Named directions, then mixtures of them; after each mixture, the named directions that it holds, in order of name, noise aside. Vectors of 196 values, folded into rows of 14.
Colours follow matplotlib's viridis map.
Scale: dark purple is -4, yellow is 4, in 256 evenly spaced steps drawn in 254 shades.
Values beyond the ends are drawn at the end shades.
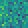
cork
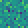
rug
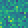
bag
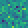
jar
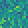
bag, cork, jar.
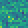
bag, jar.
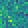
bag, cork.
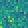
bag.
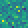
jar.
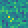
bag, jar.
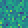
bag, cork, rug.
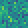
bag, cork, jar.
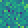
rug.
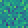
jar, rug.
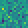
cork, jar.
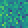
cork.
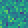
bag, jar, rug.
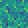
bag, jar, rug.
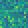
bag.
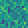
cork, jar, rug.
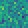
cork, jar.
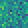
cork.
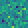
jar.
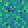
cork, rug.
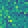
bag, cork.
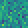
cork, jar.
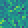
bag, cork, jar.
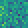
cork.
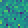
bag, rug.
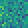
cork.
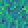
cork, jar, rug.
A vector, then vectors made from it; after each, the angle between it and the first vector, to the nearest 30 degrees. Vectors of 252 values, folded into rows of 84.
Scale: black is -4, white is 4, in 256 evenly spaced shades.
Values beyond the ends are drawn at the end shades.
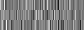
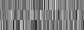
90 degrees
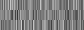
120 degrees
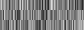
90 degrees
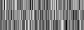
120 degrees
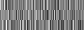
30 degrees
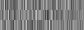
60 degrees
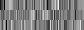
150 degrees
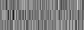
90 degrees
